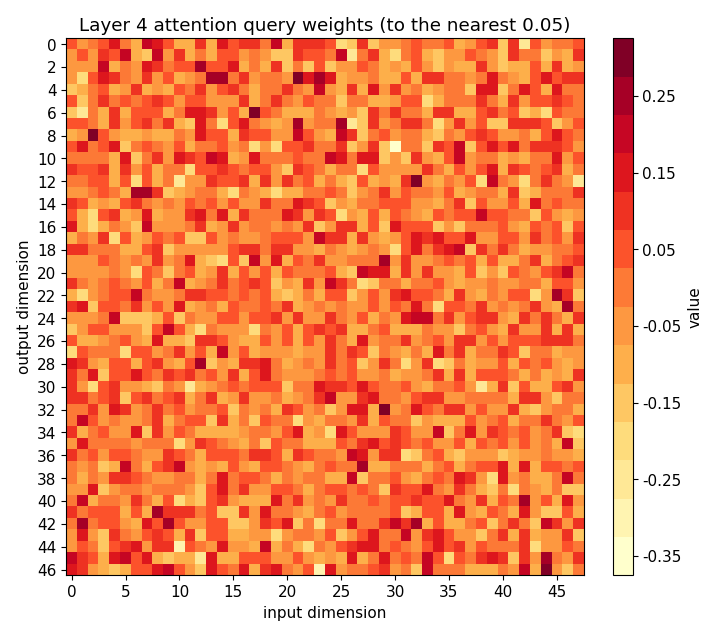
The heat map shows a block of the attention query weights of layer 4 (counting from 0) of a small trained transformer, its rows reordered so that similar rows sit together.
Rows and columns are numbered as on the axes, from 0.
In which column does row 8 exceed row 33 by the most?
21
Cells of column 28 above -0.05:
32
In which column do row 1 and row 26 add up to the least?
26
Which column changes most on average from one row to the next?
10
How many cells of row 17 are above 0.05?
11
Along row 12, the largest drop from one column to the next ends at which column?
33
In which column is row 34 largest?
34
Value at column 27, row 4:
-0.1
